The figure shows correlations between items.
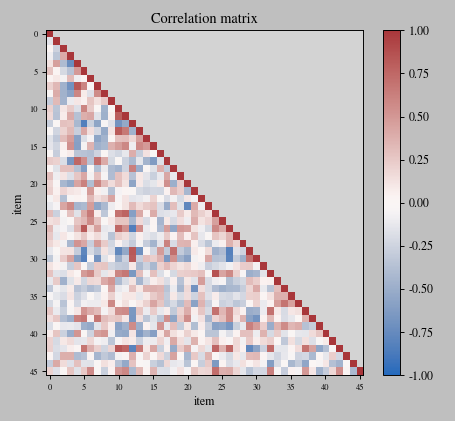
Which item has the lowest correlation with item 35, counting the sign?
44
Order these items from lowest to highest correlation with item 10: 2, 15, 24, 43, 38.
43, 2, 38, 15, 24
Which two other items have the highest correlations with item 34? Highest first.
36, 39
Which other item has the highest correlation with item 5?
26
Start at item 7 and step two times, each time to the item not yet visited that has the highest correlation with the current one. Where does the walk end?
17
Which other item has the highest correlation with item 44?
1
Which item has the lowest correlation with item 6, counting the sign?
39
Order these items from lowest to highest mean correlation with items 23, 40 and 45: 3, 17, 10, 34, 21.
34, 17, 10, 3, 21
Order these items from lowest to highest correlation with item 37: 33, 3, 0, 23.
23, 3, 33, 0
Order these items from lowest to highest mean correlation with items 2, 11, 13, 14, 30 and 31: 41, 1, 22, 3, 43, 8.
8, 1, 22, 41, 43, 3
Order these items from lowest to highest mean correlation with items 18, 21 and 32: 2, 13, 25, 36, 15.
36, 13, 15, 2, 25
